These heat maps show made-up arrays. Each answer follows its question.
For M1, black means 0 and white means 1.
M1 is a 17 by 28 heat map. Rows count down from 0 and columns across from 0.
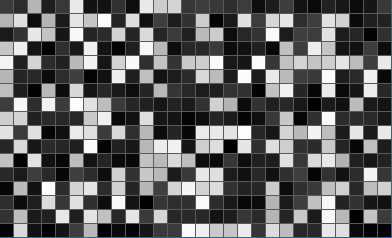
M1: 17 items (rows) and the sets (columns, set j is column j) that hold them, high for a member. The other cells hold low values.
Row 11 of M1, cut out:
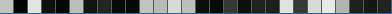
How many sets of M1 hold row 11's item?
11
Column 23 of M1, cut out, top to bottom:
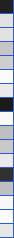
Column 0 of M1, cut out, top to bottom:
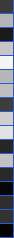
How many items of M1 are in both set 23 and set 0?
8
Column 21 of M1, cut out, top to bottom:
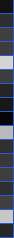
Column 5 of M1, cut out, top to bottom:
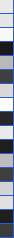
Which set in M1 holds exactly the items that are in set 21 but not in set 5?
4
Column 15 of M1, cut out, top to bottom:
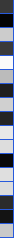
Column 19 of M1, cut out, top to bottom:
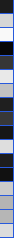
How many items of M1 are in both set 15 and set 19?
5
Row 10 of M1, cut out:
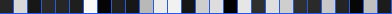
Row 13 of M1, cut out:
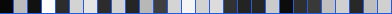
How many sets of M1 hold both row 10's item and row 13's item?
9
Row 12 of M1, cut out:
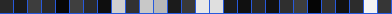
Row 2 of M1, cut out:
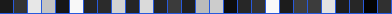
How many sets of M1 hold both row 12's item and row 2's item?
4
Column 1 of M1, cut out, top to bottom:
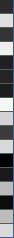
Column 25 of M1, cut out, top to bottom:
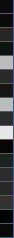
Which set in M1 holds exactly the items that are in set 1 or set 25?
6
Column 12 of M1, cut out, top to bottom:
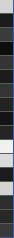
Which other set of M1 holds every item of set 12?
10
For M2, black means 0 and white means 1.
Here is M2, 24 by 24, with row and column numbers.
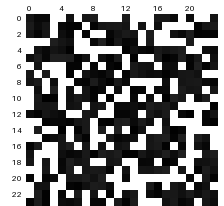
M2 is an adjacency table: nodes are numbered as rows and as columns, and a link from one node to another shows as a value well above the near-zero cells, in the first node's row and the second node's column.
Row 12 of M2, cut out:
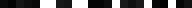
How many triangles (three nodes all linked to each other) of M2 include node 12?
6
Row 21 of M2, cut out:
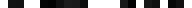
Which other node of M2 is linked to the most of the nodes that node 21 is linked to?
node 10
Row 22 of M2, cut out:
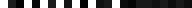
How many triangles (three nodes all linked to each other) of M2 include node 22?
8
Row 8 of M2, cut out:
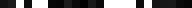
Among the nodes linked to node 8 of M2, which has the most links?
node 14
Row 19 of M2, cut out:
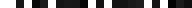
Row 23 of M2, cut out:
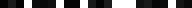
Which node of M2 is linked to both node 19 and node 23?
node 3
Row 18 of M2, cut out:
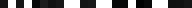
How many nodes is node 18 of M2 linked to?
9
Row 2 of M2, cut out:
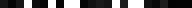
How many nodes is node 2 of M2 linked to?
7
